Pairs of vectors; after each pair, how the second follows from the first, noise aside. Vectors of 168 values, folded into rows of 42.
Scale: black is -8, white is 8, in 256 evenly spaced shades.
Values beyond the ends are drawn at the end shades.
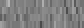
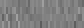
reversed, negated, shrunk.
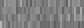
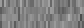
sign-scrambled.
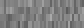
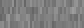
reversed, negated, shrunk.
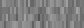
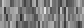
reversed, negated, scaled up.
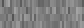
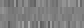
wrapped around, negated, partly zeroed.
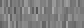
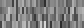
wrapped around, negated, scaled up.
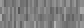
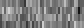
wrapped around, negated, scaled up.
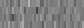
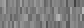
wrapped around, negated.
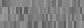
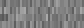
sign-scrambled.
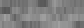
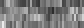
wrapped around, negated, scaled up.
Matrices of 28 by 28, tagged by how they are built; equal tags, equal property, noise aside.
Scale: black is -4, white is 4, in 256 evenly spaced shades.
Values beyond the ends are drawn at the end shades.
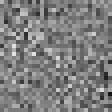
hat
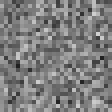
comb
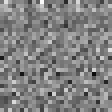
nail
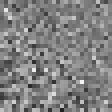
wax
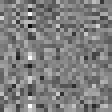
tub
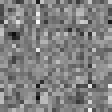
tub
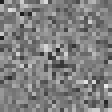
hat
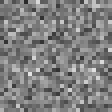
nail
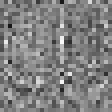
tub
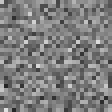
nail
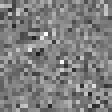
hat
